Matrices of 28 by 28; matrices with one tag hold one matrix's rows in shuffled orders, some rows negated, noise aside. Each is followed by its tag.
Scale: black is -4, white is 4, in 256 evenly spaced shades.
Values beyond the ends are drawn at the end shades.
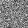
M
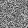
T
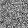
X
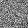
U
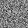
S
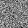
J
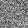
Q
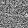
Q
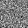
J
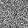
M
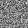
Q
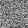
Q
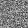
Q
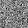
X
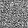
X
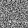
S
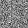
S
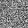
Q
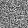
U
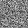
U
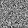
S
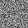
T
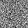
S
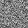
M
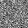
J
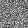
M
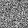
X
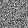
U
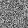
M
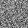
J
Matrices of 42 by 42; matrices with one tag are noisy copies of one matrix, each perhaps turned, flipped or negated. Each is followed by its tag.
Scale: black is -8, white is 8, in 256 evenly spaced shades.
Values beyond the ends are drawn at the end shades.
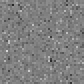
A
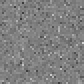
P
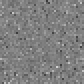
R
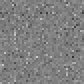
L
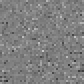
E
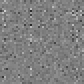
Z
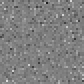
R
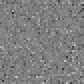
R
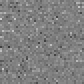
E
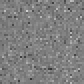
L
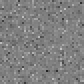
P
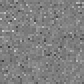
E
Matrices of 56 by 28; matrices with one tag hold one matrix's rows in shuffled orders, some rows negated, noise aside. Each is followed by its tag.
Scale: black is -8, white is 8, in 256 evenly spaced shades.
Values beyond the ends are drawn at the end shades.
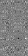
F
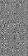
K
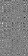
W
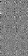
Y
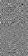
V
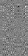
F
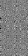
Y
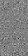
K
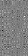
W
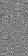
F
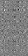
K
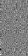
Y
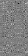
F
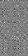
K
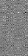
F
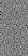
Y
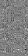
F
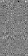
F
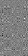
W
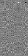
F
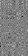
V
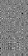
V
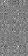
K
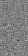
F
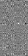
F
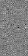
F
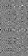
V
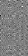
V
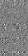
K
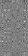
W
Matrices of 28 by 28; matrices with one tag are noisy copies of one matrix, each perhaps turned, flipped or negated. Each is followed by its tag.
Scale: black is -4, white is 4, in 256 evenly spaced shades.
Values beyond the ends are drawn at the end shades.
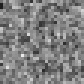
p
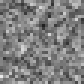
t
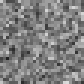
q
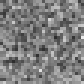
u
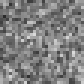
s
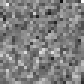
q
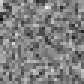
q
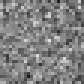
u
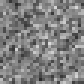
q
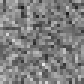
u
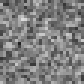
u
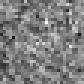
s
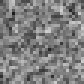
s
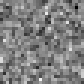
q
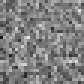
u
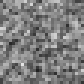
s
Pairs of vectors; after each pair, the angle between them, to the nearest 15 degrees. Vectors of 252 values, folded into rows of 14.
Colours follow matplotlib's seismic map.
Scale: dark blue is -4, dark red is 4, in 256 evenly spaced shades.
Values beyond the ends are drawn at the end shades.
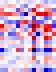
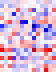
135 degrees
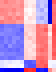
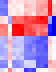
105 degrees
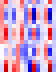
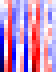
75 degrees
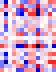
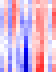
90 degrees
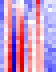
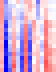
135 degrees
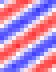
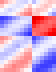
105 degrees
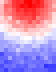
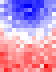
165 degrees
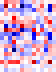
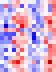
45 degrees
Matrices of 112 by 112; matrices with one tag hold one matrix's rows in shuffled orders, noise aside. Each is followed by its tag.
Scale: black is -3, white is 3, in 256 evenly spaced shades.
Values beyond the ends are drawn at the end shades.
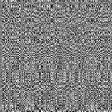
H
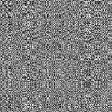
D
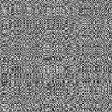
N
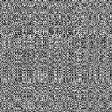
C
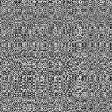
C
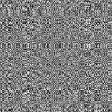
D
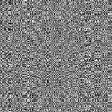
D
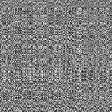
C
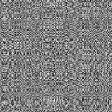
N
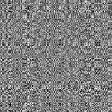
D
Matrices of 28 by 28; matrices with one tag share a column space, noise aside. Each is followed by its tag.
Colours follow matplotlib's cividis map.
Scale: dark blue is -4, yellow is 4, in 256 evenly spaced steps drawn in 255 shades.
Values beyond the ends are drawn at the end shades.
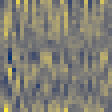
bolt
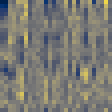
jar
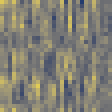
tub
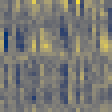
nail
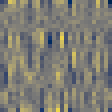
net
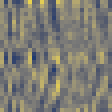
bolt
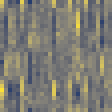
tub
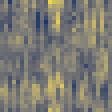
tub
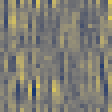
tub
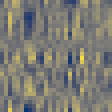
bolt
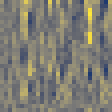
jar
